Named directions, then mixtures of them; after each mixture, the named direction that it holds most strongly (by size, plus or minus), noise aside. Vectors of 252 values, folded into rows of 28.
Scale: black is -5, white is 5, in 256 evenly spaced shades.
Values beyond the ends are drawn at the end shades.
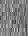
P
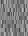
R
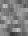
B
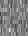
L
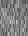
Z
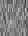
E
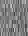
P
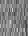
P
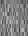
Z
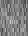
Z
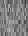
E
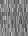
P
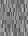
R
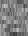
B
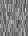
E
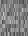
Z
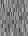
R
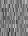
Z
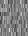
L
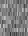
B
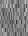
Z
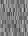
R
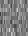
L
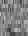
B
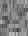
B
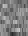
B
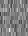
L
